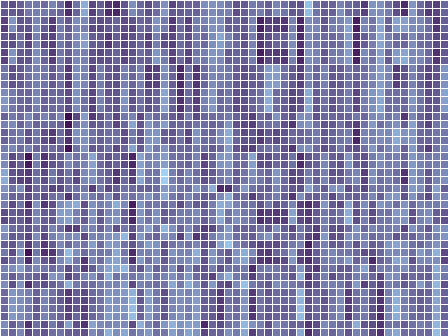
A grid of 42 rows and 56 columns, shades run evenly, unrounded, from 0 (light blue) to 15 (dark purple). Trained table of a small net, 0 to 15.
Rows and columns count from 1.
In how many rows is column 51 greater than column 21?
23
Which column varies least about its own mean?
49
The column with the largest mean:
4
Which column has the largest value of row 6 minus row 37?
38
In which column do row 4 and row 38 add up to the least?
50
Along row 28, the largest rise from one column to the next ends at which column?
45
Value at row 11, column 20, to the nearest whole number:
11
